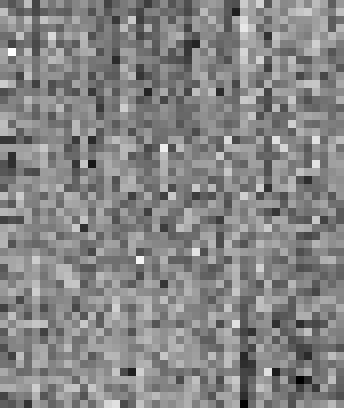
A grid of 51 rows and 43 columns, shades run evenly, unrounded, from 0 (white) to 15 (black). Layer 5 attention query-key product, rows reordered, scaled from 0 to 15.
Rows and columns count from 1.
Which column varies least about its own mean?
26
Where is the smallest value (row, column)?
7, 2
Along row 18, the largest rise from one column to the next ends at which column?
30
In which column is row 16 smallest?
37
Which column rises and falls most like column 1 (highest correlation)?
10
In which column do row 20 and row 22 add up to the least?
21
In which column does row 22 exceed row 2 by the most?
1
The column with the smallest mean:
33
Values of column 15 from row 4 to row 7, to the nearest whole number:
9 9 9 10
